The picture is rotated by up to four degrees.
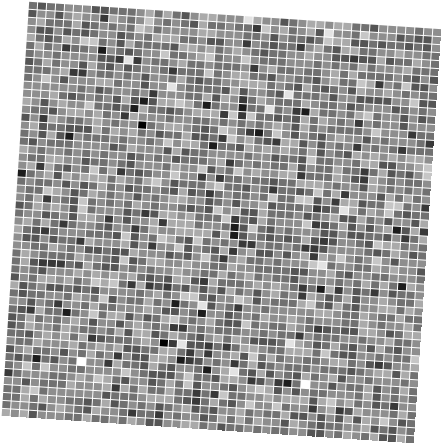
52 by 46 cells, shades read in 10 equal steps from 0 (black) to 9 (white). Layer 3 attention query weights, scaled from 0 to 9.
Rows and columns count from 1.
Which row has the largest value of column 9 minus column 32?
45
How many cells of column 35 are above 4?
22
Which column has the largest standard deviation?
25
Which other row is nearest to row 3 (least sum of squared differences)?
32
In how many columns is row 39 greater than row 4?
21
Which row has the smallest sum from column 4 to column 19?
33
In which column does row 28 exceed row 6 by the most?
9
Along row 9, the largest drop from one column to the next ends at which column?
6
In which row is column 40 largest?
14
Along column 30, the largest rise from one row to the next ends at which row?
10
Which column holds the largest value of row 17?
17
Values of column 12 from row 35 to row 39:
7 5 3 4 6
